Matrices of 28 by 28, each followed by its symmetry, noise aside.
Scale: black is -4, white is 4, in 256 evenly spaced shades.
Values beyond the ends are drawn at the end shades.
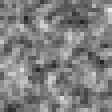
antisymmetric.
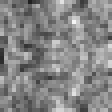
mirrored top to bottom.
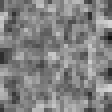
mirrored top to bottom.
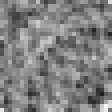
symmetric.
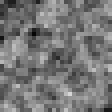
symmetric.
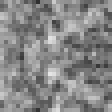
mirrored top to bottom.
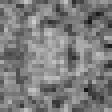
mirrored top to bottom.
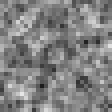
symmetric.
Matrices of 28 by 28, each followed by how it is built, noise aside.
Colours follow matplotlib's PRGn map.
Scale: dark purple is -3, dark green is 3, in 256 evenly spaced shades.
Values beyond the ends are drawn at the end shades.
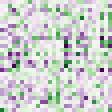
low rank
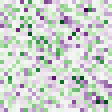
Toeplitz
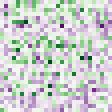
blocks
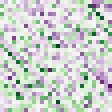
Toeplitz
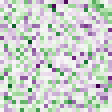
Toeplitz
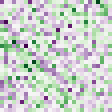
Toeplitz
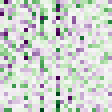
uneven columns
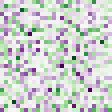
repeating columns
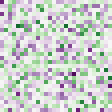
blocks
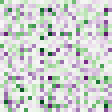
low rank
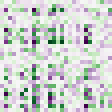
low rank
